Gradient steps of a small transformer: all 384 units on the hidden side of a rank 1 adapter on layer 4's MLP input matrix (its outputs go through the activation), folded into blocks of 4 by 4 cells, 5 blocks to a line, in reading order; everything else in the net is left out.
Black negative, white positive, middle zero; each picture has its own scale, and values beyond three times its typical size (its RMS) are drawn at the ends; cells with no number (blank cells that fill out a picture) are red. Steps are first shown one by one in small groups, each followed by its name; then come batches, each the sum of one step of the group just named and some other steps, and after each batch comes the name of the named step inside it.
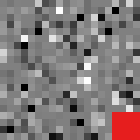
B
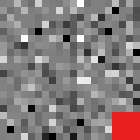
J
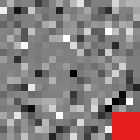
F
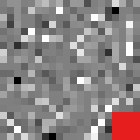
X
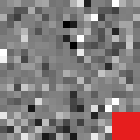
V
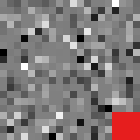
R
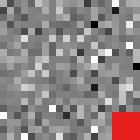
J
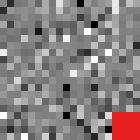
B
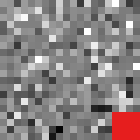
R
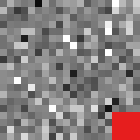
F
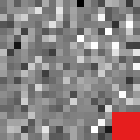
X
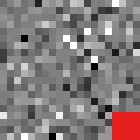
R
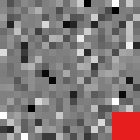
V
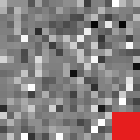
J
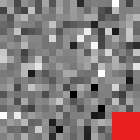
V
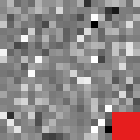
X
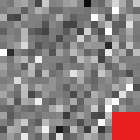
V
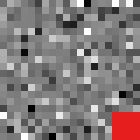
B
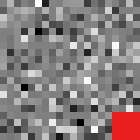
B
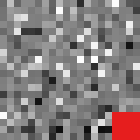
J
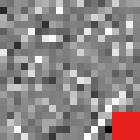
X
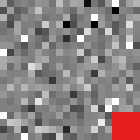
V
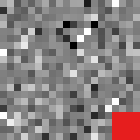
V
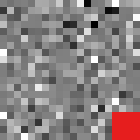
V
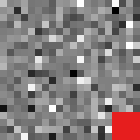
J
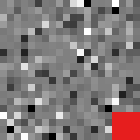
R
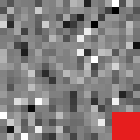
B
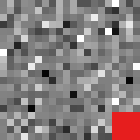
V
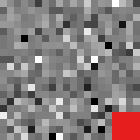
R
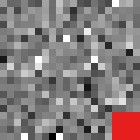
R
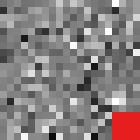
R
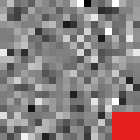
V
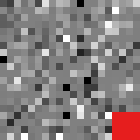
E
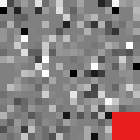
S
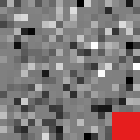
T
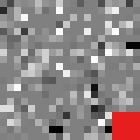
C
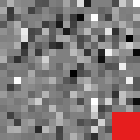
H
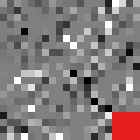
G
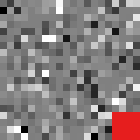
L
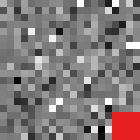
S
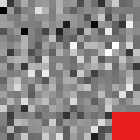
S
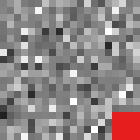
E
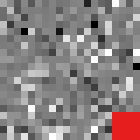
G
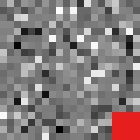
T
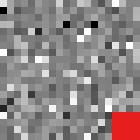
S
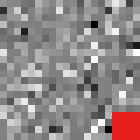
C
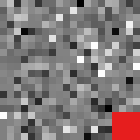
T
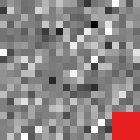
E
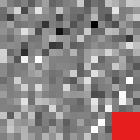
H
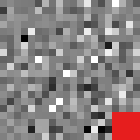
C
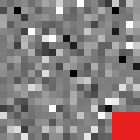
L
